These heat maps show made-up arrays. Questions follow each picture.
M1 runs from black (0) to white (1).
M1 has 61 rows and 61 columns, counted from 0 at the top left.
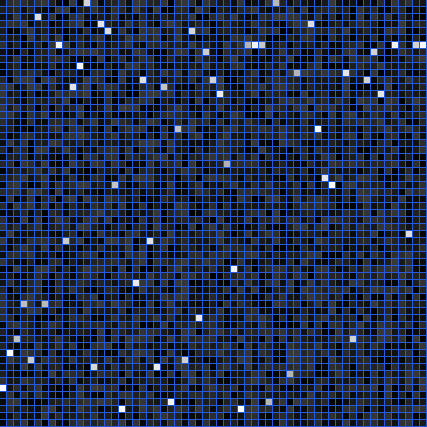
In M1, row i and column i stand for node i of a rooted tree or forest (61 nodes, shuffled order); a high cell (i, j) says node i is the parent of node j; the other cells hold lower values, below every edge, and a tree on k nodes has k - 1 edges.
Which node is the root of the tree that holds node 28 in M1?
18
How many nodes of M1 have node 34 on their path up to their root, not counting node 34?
10
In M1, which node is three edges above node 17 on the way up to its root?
38
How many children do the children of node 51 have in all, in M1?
4
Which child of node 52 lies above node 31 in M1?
13
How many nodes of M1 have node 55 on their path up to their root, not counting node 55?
8
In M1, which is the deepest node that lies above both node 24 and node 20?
57
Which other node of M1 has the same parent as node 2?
50
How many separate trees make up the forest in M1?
8
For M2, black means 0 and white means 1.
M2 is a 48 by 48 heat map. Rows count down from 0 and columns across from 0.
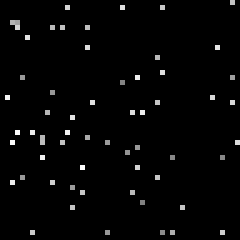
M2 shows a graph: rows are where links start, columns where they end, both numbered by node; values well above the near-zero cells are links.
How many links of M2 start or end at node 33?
2
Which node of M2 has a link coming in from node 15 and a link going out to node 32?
node 46
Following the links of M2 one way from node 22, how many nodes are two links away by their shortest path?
10
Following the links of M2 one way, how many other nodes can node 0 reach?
6
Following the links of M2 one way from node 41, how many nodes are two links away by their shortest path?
3
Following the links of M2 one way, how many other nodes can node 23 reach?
2
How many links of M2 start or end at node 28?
7
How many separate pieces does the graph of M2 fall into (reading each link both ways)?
4
